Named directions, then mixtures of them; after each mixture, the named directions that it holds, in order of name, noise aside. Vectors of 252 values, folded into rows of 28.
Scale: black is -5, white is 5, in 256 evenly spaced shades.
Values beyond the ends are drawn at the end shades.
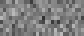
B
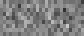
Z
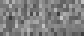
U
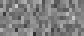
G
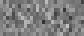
Z.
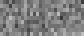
U.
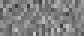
B, G.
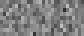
B, G, Z.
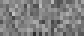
B, G, U.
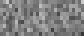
U.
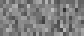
B, G, Z.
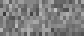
G, U.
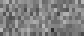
G, U.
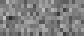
B, U, Z.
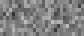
B, G, Z.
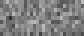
B, U.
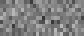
B.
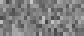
B.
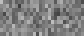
B, Z.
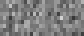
G, U.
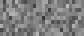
B, G.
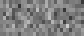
Z.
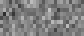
B, G, Z.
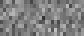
B.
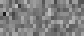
B, G, Z.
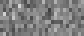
B, G, Z.
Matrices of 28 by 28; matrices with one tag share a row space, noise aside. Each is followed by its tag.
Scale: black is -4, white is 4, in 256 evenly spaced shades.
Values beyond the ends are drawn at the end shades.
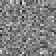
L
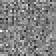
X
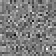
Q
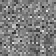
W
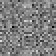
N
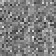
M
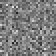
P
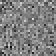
M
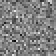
W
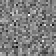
P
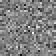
Q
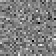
Q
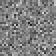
P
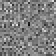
M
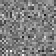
M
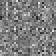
P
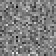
P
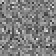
N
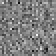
N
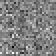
X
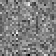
P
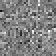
Q
